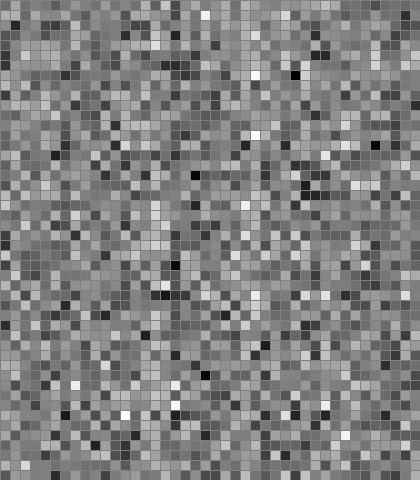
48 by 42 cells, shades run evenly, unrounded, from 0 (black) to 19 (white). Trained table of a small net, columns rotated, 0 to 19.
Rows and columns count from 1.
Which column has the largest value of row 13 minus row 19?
31
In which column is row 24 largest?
25
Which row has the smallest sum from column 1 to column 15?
3
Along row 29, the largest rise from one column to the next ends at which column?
16
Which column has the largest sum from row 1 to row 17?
26
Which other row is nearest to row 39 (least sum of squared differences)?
22
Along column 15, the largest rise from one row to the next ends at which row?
35
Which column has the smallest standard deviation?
4
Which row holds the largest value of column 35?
44
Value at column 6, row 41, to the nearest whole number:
10
